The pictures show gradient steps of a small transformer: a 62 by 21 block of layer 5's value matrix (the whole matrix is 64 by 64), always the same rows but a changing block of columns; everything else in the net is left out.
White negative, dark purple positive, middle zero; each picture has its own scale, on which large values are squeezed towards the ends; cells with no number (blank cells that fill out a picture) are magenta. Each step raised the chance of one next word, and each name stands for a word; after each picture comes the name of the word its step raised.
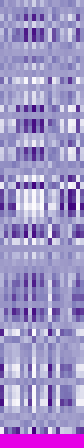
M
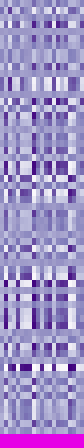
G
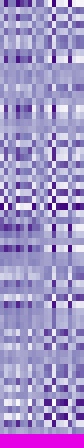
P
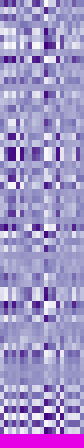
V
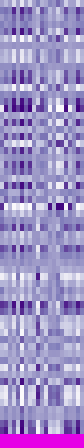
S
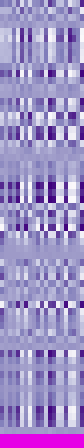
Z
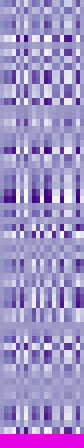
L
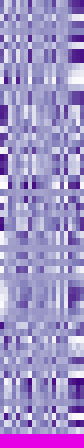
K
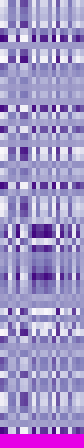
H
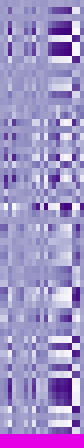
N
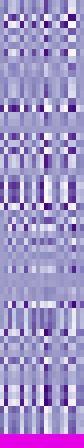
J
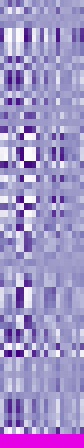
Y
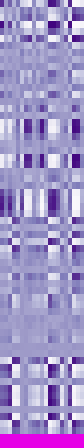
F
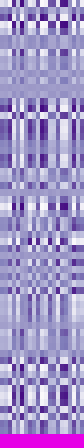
F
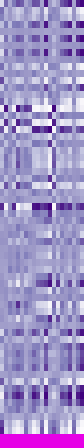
S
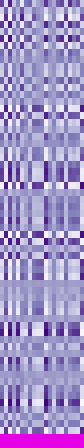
M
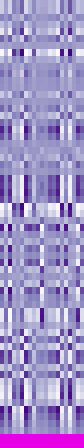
N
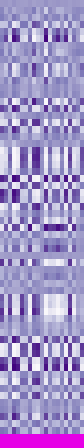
G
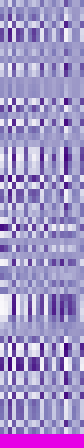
G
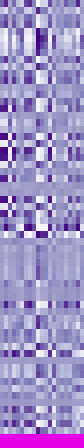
Y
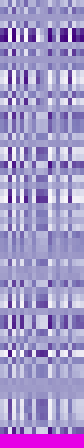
Y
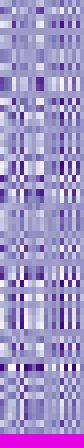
G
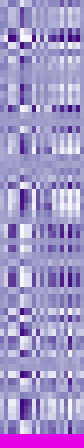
H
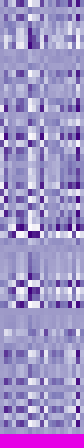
Z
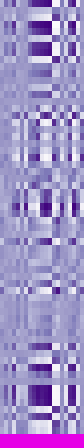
F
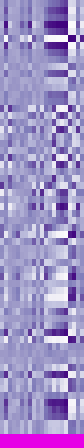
H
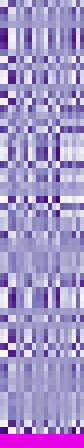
L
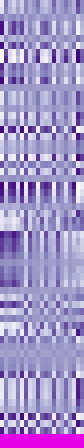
K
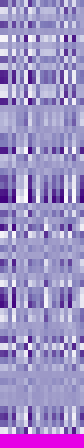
L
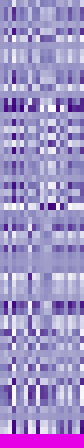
S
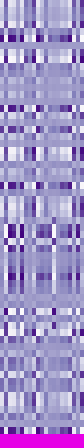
H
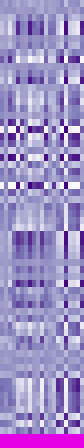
K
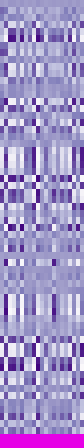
G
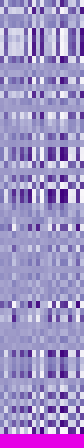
V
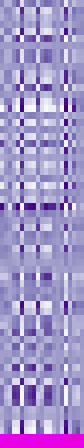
S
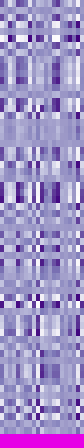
P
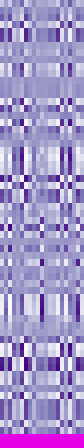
G
